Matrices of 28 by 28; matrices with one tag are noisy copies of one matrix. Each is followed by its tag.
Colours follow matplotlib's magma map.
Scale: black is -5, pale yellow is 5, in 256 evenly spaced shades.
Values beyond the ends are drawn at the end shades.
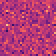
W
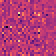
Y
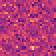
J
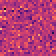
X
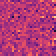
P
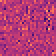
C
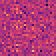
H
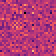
H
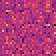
W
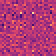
H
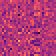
Y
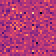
H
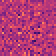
Y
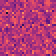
W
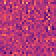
C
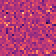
W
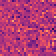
P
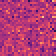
P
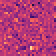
J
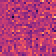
P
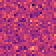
J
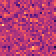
J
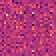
H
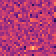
J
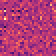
X
